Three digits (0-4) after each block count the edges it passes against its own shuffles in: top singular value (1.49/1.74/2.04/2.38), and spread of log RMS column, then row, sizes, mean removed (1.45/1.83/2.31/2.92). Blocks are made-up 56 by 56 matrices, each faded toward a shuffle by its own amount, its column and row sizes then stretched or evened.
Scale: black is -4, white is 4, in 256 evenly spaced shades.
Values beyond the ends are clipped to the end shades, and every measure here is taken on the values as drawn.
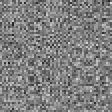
3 1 0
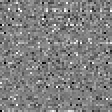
1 0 3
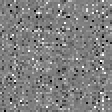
2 2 0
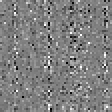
3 3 0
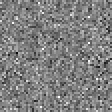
1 0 0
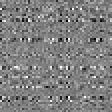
4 2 4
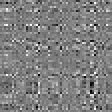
4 3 4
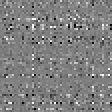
1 3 4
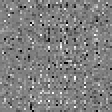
2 3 0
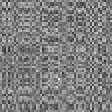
4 3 1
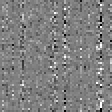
1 4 0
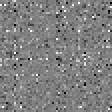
0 2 2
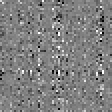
1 4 1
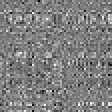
4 1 3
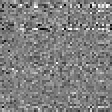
3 0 3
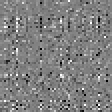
3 2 3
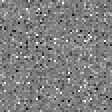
0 1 0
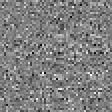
3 1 2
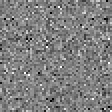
1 0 1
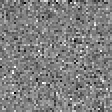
0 0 0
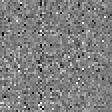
1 2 1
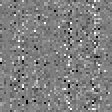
1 3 0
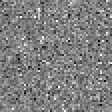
0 1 0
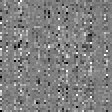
0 4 0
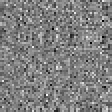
2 1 0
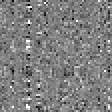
3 3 0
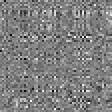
4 1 3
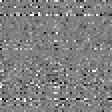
3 1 4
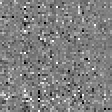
1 3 1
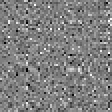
3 2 0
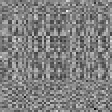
4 1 3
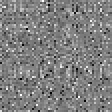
3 2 0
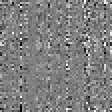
1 4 2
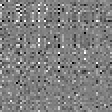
4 3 2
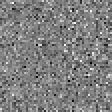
1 1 1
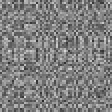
4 2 2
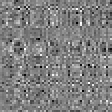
4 2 3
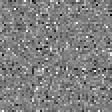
0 0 2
